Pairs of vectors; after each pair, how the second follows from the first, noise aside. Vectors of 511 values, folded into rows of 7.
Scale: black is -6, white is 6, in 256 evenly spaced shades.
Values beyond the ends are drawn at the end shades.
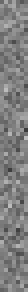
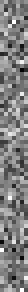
wrapped around, scaled up.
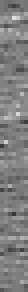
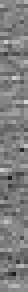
reversed, negated.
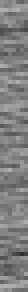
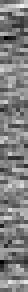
reversed, scaled up.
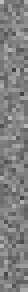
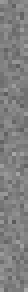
reversed, shrunk.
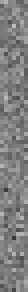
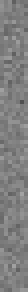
reversed, shrunk.
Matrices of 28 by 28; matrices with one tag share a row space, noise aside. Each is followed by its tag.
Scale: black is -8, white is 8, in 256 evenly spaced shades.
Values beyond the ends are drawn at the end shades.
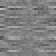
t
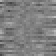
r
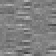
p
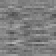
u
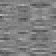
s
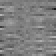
r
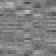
p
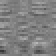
s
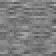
u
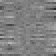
r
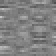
s
